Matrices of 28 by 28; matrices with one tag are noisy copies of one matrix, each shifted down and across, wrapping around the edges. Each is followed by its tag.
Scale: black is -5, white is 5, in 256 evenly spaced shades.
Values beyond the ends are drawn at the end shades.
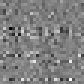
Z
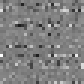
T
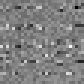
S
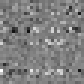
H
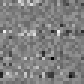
H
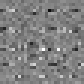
S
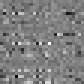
T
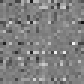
T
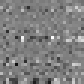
H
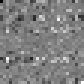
H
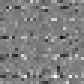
S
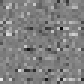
T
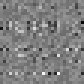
Z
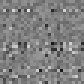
Z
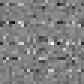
S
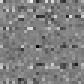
S
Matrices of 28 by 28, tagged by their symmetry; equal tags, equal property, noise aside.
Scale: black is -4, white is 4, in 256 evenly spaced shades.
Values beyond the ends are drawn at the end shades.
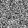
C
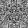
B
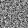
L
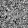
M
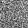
L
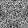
B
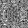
M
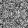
M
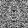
B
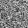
L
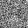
L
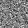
L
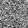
C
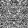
B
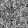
M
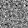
L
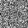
M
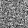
L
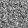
L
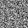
L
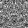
B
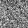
L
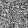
L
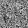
L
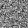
C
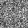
M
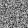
L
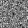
M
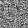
L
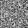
M
